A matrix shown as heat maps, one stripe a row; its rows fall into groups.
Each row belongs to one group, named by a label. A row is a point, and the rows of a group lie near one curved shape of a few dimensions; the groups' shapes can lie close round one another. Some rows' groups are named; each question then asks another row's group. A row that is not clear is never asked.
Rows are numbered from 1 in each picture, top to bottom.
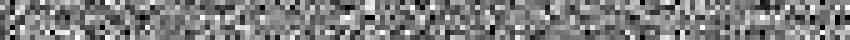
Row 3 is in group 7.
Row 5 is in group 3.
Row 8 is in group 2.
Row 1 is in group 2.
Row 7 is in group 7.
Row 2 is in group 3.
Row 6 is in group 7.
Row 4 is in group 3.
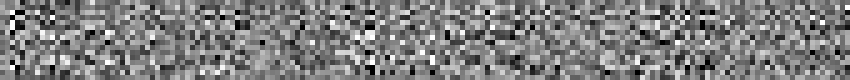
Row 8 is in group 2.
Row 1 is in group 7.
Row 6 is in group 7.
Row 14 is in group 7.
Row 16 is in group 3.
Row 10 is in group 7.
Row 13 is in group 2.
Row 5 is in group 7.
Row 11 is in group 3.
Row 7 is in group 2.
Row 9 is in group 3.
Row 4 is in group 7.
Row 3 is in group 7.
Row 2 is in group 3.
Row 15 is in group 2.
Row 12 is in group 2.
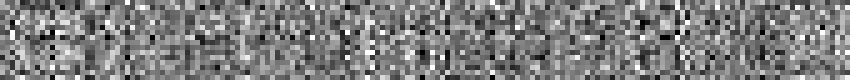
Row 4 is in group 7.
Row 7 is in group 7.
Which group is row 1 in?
7
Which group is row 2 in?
3
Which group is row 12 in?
7
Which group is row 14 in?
2
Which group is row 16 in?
7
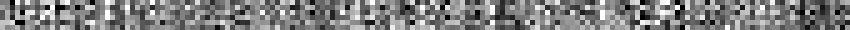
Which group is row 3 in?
3
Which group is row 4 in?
2
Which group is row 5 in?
7
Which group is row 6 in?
2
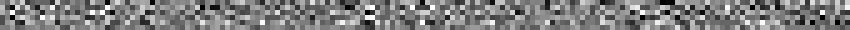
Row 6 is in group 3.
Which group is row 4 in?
2
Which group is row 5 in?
3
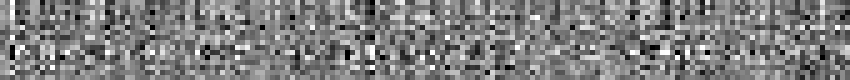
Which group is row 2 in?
7
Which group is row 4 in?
2
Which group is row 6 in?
3
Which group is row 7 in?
3
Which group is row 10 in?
7
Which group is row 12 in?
7
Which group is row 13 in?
3
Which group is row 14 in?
2
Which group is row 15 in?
7
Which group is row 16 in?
3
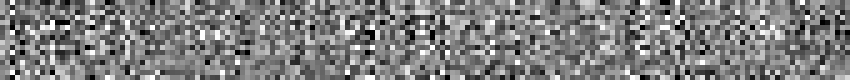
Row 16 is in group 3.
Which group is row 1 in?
3
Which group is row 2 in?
7
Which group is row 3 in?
2
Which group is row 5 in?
7
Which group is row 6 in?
3
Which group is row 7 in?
3
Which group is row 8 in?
2
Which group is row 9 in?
7
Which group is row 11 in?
7
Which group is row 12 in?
7
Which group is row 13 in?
7
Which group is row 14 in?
7
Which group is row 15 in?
7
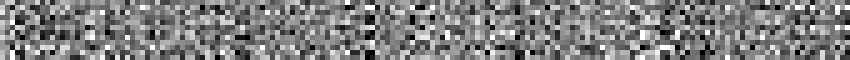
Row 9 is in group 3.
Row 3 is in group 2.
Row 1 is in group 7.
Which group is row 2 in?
3
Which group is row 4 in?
2
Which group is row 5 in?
7
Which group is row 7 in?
3
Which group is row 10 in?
3
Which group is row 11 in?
7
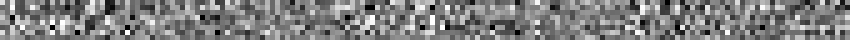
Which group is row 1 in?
2
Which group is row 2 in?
3
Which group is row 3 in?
3
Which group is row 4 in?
3
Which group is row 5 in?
2
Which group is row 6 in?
7
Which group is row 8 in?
3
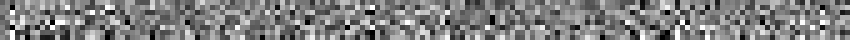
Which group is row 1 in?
3
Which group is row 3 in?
2
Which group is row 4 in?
7
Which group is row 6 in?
7
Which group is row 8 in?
3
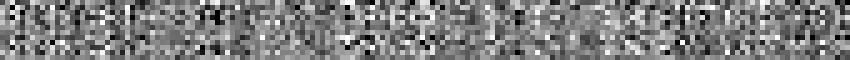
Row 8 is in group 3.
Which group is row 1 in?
3
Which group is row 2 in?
7
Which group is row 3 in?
2
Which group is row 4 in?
3
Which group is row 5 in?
2
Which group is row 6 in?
7
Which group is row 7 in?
3
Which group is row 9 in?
7
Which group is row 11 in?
2
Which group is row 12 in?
3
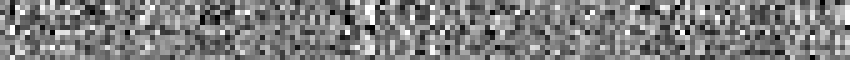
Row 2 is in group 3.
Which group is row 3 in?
7
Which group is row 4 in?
3
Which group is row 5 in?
3
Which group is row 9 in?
3
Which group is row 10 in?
2
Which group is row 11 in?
3
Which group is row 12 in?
7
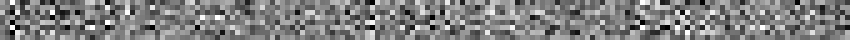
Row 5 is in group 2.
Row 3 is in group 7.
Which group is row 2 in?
3
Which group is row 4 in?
2
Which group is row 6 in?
3
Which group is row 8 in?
3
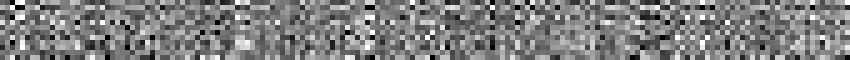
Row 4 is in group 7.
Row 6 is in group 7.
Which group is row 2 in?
7
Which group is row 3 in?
7
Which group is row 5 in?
2
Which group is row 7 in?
3
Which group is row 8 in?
3
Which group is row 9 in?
7
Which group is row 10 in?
7
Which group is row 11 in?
3
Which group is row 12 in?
3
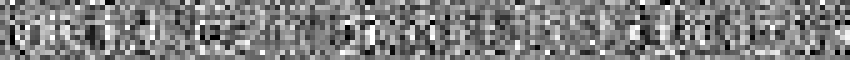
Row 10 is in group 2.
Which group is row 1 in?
2
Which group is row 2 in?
2
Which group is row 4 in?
2
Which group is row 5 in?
3
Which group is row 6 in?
3
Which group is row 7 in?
3
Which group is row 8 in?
3
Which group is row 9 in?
7
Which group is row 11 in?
3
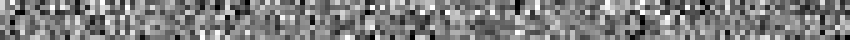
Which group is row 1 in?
2
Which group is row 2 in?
2
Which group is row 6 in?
3
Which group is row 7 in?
2
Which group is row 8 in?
3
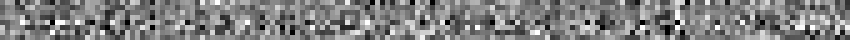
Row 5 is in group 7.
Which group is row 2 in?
3
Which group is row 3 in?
3
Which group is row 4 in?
3
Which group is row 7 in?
2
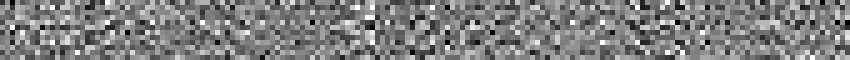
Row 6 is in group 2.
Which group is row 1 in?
2
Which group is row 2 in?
2
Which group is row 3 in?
3
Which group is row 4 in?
3
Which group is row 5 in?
3
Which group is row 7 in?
7
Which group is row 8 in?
3
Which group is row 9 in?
2
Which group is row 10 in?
3
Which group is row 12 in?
3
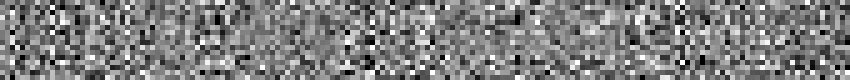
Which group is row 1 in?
2
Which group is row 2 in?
7
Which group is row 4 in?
2
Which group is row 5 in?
2
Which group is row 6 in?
3
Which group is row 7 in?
7
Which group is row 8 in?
3
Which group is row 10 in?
3
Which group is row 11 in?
7
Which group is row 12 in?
7
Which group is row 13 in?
7
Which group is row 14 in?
3
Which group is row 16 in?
2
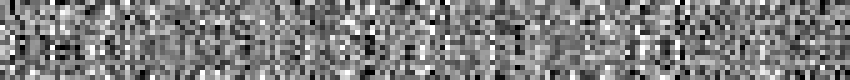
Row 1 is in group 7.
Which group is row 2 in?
2
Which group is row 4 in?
7
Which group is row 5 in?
3
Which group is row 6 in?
2
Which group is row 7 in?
2
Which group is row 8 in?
7
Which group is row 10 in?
7
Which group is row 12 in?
7
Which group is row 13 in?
7
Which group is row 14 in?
2
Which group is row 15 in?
3
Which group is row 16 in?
3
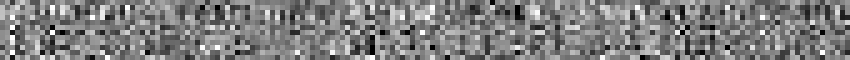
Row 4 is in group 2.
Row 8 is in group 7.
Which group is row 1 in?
7
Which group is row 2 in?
2
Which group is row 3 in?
2
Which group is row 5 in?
3
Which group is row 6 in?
7
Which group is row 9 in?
7
